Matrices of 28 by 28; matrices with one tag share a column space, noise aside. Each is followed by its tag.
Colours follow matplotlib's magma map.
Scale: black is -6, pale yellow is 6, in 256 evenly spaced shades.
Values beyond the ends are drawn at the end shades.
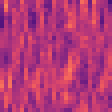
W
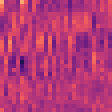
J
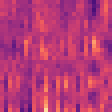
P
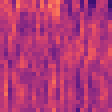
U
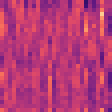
U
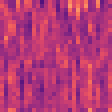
U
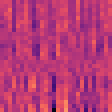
P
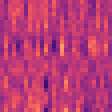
P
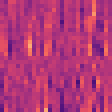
P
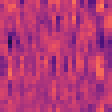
J
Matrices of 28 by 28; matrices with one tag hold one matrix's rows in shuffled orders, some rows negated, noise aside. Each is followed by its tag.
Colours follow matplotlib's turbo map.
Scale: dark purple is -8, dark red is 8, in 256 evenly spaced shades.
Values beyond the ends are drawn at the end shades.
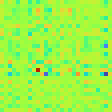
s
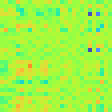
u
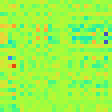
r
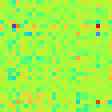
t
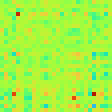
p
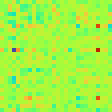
t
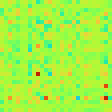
s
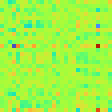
t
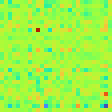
s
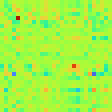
p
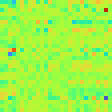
r
